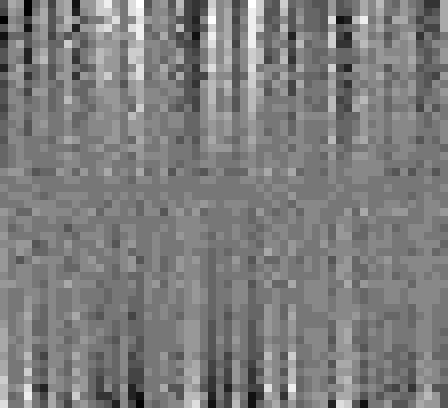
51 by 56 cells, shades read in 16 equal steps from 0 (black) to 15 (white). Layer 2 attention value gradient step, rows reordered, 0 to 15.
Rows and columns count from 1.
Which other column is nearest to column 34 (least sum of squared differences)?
37
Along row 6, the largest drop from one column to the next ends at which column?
43
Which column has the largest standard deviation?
32
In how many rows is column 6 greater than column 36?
8
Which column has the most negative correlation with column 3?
5
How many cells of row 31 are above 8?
7
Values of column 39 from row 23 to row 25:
7 7 7
